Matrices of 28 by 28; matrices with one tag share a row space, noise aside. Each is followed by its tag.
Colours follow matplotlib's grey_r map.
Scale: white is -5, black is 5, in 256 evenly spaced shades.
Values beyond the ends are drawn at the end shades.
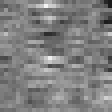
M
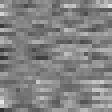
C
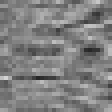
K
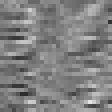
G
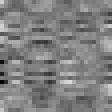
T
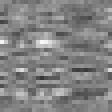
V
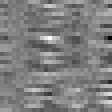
M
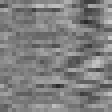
K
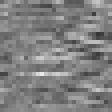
K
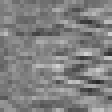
K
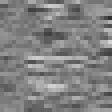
M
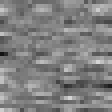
C
